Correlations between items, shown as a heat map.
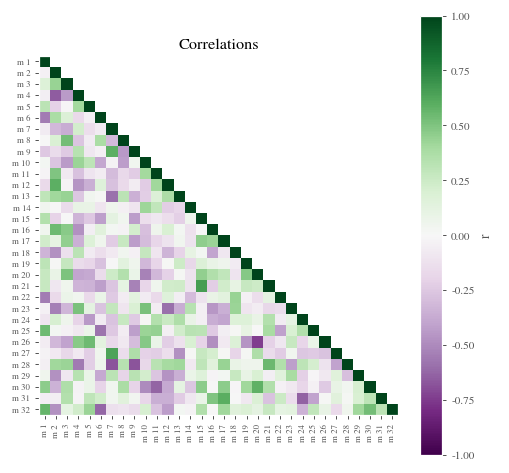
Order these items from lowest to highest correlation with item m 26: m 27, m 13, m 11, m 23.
m 27, m 13, m 11, m 23
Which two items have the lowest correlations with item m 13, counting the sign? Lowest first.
m 7, m 27
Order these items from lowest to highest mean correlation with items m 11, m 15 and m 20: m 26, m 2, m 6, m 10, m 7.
m 26, m 6, m 10, m 7, m 2
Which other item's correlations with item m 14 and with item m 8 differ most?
m 10
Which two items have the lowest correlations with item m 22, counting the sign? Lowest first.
m 1, m 25
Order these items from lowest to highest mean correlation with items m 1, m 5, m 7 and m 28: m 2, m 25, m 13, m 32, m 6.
m 6, m 2, m 13, m 25, m 32
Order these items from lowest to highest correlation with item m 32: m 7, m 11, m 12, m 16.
m 12, m 11, m 7, m 16
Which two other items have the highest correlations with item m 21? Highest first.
m 15, m 28
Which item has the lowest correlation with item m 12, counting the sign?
m 23
